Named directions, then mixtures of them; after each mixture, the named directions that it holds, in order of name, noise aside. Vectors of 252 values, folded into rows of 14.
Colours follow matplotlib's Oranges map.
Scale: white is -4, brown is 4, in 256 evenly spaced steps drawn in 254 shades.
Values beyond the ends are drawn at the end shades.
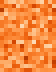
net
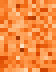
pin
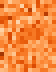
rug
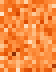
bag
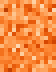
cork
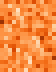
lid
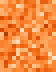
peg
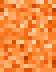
net.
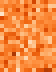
bag, peg, pin.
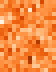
lid, rug.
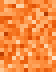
net, peg, rug.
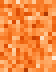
lid, rug.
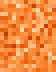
net, peg.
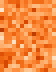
net, peg, pin.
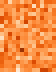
bag, pin, rug.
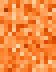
cork.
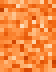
net.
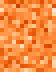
net.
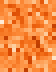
lid.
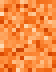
bag, cork, pin.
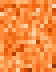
bag, net.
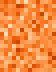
bag, peg.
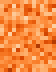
cork.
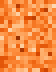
pin.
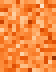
cork, lid, net.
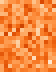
cork, peg.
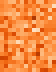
net, peg, pin.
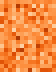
bag, cork, pin.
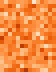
cork, net, pin.
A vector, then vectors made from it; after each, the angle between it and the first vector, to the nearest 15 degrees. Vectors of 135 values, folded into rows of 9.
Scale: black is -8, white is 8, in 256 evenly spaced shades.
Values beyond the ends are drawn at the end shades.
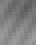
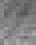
30 degrees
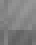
150 degrees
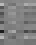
105 degrees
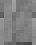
105 degrees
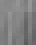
120 degrees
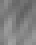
30 degrees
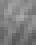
150 degrees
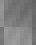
45 degrees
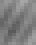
90 degrees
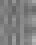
75 degrees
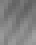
15 degrees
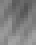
15 degrees
